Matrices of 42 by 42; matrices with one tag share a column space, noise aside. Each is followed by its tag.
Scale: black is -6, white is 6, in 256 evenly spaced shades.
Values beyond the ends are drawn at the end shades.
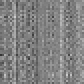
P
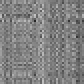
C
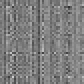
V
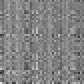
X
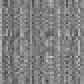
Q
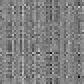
V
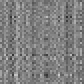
P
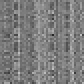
X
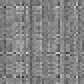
V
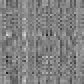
Q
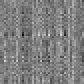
Q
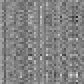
P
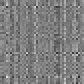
V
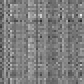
C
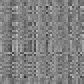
V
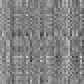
Q
